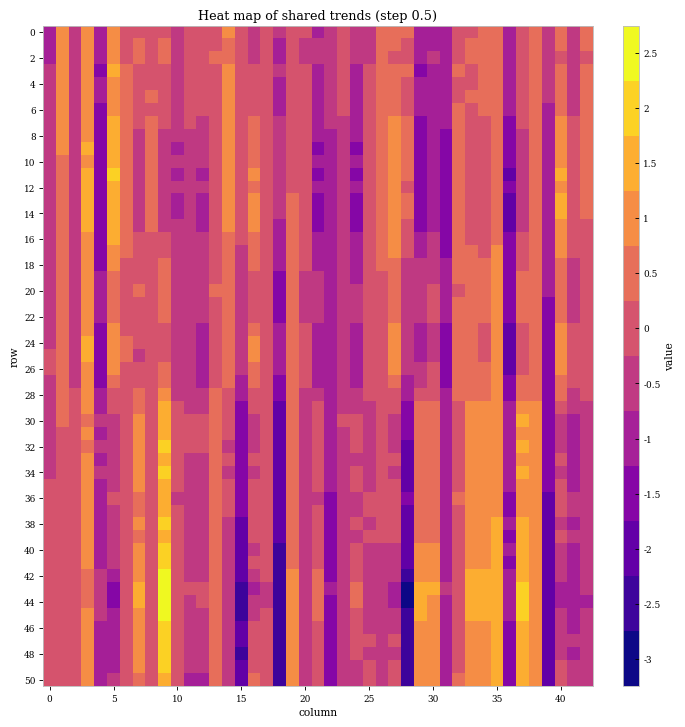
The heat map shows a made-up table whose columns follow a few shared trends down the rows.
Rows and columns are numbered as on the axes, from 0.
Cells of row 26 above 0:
14
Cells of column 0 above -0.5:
18
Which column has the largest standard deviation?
28
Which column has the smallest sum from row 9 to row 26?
36
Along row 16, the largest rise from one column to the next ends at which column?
5
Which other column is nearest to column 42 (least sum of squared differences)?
26
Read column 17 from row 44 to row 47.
-0.5 0 0 0
